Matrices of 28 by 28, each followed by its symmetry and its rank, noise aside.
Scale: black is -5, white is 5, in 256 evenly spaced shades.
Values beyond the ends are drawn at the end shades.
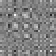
symmetric, rank three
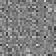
antisymmetric, rank four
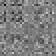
symmetric, rank three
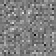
symmetric, rank six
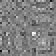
symmetric, rank four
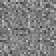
antisymmetric, rank six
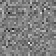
no symmetry, rank six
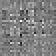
no symmetry, rank four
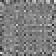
no symmetry, rank three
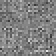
antisymmetric, rank six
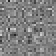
no symmetry, rank four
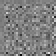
no symmetry, rank four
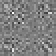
symmetric, rank three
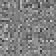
antisymmetric, rank six
